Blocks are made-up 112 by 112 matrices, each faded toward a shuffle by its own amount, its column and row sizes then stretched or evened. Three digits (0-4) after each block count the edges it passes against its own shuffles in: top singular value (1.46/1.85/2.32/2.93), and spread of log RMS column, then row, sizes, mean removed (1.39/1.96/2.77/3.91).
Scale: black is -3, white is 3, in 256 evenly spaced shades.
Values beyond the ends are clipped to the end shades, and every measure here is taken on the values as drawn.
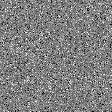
0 1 1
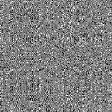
3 2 1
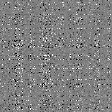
0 3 3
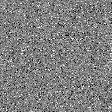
1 0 2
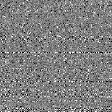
3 2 3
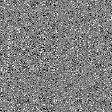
2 2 1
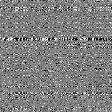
4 0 4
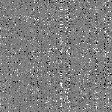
2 3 2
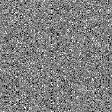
2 2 0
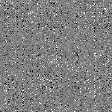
0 3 1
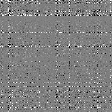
3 3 4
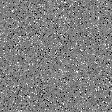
0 1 1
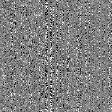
1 4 0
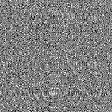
3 0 1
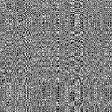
4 3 1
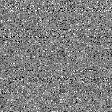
1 0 3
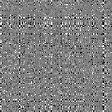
4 3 3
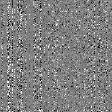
1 4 2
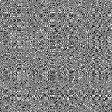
4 1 2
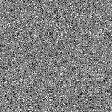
2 0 0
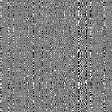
4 4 2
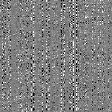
3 4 1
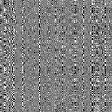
4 4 0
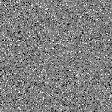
2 0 1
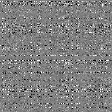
0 3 4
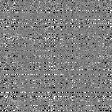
1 3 4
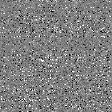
1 2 3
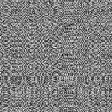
4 0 1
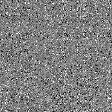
1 2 1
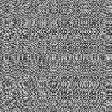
4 1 3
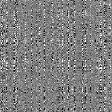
3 4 2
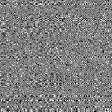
4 1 3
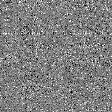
1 1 1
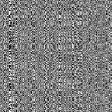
4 4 0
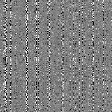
4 4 0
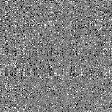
2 2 2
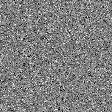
1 0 0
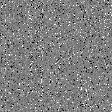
0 2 0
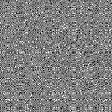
4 0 2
